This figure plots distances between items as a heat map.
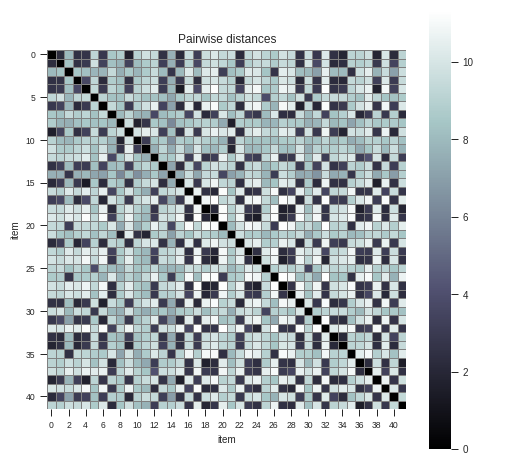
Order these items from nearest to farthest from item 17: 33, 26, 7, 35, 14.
33, 14, 26, 35, 7
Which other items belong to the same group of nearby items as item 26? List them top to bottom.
2, 14, 20, 35
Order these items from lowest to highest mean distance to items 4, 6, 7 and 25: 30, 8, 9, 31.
31, 9, 30, 8
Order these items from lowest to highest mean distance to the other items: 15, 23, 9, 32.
15, 9, 23, 32
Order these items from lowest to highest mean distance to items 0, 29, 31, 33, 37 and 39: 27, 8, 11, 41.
41, 27, 8, 11
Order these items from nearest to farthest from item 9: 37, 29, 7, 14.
29, 14, 7, 37
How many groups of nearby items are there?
5
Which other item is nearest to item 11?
21
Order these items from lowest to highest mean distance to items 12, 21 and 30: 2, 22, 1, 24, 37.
24, 37, 2, 1, 22
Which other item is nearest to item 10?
8
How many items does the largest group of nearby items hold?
16
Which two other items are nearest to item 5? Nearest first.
30, 25
